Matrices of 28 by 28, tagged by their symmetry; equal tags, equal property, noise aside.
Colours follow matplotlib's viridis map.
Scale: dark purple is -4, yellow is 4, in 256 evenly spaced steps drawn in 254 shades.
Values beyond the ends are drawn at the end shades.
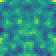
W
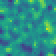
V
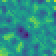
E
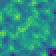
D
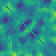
D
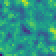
E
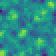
E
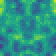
W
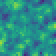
V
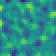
V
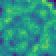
E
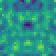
W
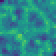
E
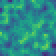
D
